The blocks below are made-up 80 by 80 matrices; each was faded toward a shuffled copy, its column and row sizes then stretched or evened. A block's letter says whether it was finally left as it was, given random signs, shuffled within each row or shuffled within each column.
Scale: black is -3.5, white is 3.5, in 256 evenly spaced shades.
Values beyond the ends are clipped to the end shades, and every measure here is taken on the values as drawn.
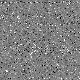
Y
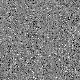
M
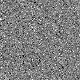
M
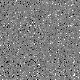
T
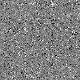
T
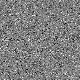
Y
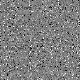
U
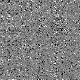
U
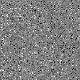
U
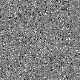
M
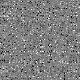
U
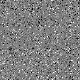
U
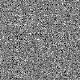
T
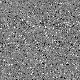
Y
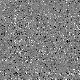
T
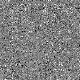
T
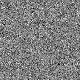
Y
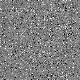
T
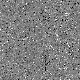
M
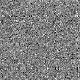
U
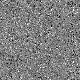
M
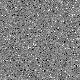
Y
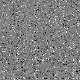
T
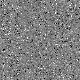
M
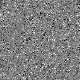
M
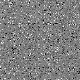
T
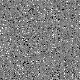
T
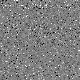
Y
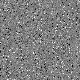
M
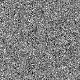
M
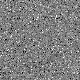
Y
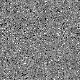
T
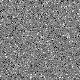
Y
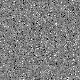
M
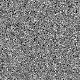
T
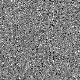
M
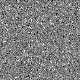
M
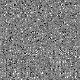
U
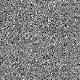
U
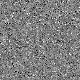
Y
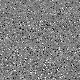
Y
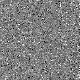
M
